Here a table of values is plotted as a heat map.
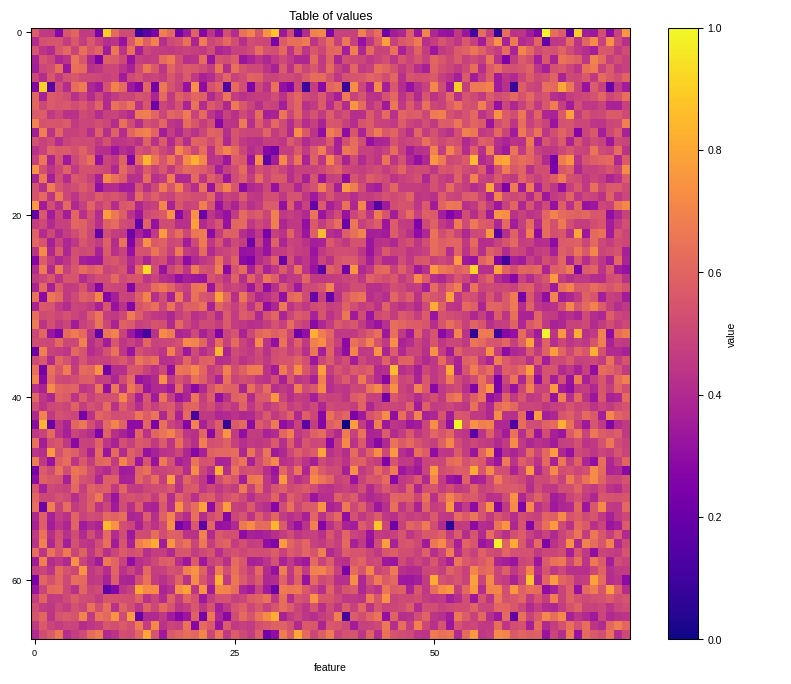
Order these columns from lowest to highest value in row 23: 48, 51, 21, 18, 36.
36, 48, 18, 51, 21
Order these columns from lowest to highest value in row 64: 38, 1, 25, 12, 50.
50, 25, 1, 38, 12
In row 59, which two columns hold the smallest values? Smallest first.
39, 30
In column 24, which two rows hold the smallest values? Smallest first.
43, 6
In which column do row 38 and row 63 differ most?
58
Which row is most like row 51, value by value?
32
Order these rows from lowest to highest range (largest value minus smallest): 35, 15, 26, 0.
15, 35, 26, 0
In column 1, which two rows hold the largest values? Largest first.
6, 43
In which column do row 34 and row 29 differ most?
35
